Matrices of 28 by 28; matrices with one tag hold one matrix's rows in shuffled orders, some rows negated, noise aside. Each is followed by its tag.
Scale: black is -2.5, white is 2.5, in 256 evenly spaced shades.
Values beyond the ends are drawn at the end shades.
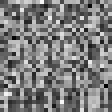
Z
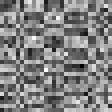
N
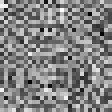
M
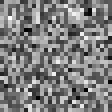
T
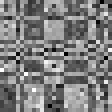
N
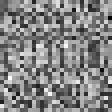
Z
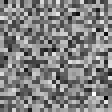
T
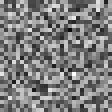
T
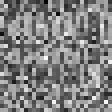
Z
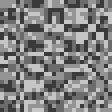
N
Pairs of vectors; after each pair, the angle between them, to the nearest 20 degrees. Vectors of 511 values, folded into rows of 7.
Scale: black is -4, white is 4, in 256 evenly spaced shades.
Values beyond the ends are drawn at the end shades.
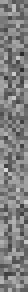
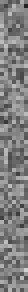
80 degrees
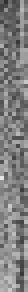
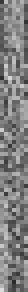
100 degrees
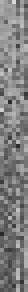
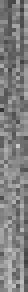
140 degrees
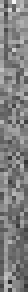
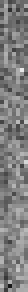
140 degrees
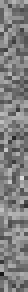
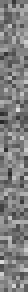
140 degrees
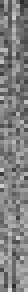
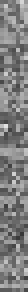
100 degrees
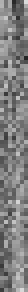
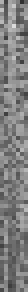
80 degrees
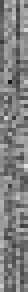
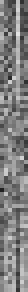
140 degrees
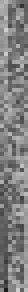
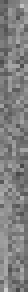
160 degrees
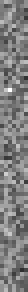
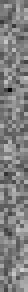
160 degrees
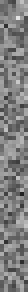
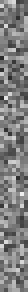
140 degrees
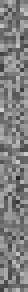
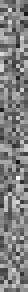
160 degrees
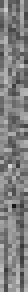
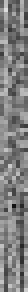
20 degrees
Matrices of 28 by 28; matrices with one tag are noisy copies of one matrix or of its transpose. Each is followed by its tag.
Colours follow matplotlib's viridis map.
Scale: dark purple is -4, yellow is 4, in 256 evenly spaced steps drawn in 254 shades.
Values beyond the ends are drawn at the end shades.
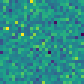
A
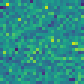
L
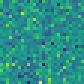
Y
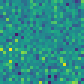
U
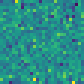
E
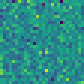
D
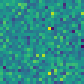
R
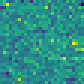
L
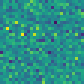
A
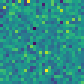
D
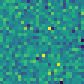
R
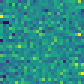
E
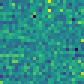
U
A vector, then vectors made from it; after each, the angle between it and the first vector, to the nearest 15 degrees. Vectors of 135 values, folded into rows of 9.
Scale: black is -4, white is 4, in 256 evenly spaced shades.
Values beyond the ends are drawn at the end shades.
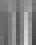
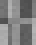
120 degrees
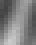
90 degrees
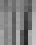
150 degrees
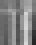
15 degrees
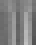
15 degrees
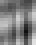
135 degrees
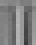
150 degrees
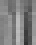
150 degrees
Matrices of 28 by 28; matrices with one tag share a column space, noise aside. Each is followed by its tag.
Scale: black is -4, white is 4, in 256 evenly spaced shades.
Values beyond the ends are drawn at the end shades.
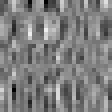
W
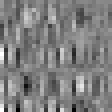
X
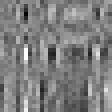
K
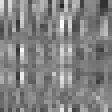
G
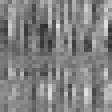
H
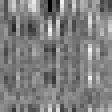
G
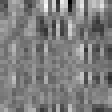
G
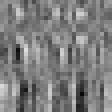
K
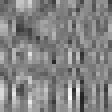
W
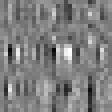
K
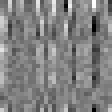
G
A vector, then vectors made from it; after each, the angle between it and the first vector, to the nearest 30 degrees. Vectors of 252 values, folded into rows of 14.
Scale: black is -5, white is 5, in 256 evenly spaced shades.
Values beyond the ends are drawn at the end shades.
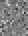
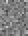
60 degrees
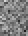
90 degrees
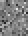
150 degrees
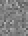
60 degrees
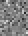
30 degrees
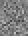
60 degrees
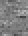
60 degrees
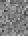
60 degrees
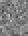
120 degrees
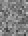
90 degrees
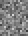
90 degrees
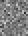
30 degrees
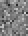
150 degrees
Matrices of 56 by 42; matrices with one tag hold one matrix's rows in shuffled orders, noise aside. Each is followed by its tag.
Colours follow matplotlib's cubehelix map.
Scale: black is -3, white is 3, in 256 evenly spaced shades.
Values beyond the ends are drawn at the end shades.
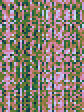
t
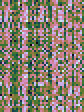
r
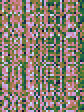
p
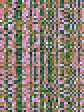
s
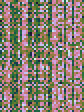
r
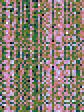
t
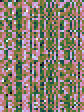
s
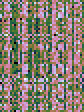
r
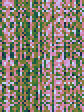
t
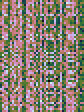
p
